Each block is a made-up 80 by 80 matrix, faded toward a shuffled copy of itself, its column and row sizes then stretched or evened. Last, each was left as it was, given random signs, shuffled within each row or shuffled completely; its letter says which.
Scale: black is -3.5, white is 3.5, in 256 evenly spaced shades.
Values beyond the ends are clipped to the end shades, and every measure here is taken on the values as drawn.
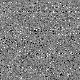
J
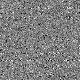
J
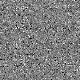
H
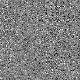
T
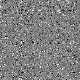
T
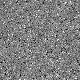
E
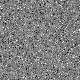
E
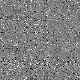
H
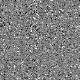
H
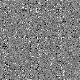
H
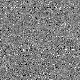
J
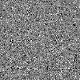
H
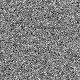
E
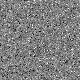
E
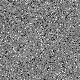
E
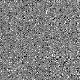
T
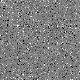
H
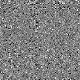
T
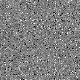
T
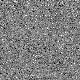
J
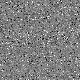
J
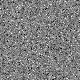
E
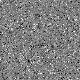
J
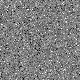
E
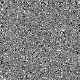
H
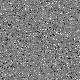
E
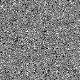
H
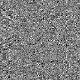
T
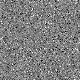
J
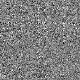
H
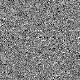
H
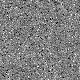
E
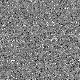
J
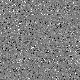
J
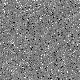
E
